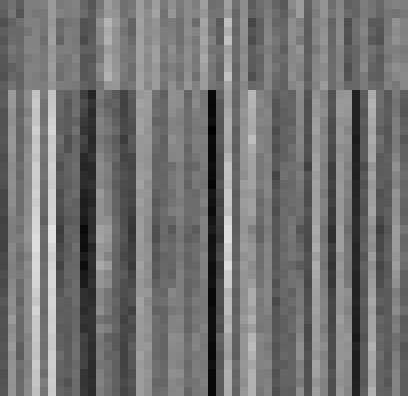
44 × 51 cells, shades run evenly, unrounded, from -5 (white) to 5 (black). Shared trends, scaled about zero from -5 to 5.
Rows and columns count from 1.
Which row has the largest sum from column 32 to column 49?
26
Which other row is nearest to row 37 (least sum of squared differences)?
18
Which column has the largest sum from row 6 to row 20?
27
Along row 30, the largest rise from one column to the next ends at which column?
8
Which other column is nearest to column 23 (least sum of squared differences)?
34
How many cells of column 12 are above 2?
34
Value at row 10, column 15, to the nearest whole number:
-1
